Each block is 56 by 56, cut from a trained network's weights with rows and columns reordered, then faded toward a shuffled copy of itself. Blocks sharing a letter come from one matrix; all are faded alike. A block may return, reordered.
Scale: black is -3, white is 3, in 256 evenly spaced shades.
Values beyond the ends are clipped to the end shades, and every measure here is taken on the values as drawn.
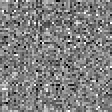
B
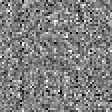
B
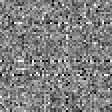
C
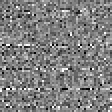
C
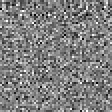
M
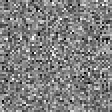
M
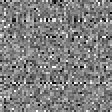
C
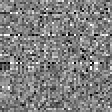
C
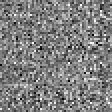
M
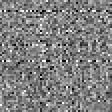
C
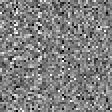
B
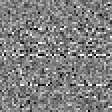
C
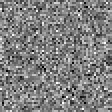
M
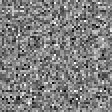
M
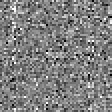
B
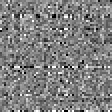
C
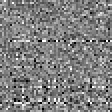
C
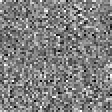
M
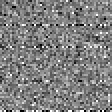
C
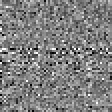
C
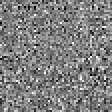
B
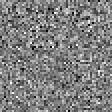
M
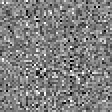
B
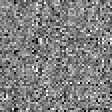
B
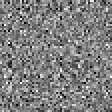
B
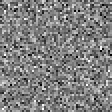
M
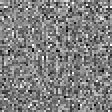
M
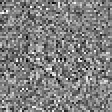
M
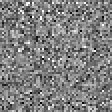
M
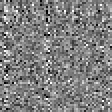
B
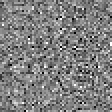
B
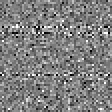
C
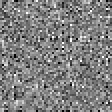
B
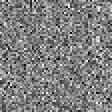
M
